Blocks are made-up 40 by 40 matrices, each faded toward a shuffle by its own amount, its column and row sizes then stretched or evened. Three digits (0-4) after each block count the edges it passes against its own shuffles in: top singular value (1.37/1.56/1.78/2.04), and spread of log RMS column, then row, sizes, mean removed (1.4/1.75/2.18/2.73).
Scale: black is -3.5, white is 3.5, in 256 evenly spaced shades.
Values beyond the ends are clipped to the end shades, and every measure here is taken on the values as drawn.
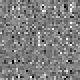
2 1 2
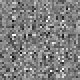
2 2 2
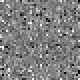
0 2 1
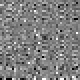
4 2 2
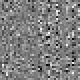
2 4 1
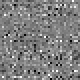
2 1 3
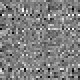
3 2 3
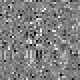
3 1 0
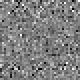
1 0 2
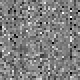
2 2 0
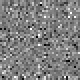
2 0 1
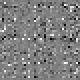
2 3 3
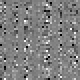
0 4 0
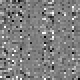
1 4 1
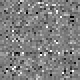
1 1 1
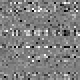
4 1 4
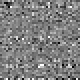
2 1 3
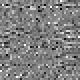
3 0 1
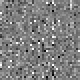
1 2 0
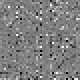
0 2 2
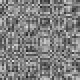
4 2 0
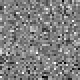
3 0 0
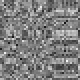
4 0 1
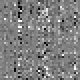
1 4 1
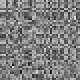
4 0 0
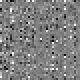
1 4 1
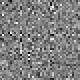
3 2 1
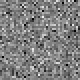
1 0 0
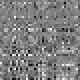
4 1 4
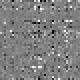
0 3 3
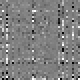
1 4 2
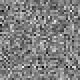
2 0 1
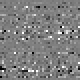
1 1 4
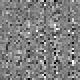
3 4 1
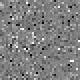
0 1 0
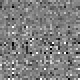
2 2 3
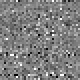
0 1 2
